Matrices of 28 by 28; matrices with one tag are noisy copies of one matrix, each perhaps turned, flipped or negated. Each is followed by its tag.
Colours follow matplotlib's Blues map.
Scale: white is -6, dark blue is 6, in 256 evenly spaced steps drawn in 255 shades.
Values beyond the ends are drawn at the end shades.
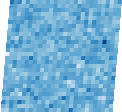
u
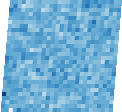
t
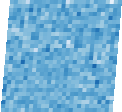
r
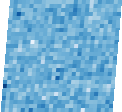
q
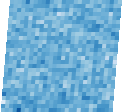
t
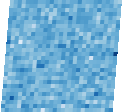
u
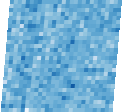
q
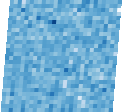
r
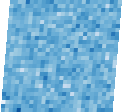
t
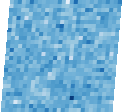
u
